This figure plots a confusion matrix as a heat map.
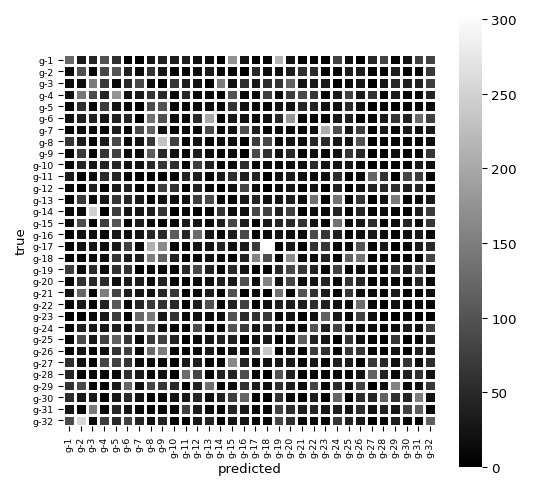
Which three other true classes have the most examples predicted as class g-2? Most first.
g-32, g-4, g-21
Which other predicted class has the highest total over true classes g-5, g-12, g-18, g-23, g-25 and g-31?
g-8
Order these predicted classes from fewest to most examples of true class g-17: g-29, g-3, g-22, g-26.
g-29, g-3, g-22, g-26
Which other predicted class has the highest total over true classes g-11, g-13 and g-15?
g-24
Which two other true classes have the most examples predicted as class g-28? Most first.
g-30, g-1
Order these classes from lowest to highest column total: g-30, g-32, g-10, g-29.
g-30, g-10, g-29, g-32
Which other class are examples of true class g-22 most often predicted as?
g-26
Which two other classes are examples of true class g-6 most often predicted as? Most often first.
g-13, g-20
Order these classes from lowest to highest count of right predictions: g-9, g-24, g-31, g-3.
g-9, g-24, g-31, g-3
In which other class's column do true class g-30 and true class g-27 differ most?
g-31
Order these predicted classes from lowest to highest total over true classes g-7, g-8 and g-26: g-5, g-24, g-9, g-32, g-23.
g-32, g-24, g-5, g-23, g-9
